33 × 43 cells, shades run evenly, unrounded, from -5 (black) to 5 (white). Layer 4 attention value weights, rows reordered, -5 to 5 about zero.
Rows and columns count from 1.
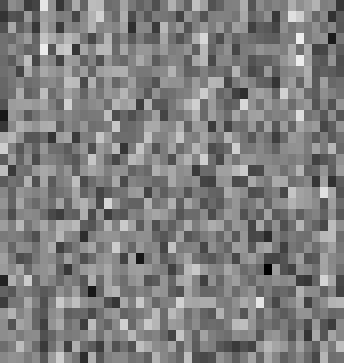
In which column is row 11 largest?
38
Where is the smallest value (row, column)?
25, 34
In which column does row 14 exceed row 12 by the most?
1
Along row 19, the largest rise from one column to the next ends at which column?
14
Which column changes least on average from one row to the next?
21
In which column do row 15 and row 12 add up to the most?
26
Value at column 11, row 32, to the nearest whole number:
-1
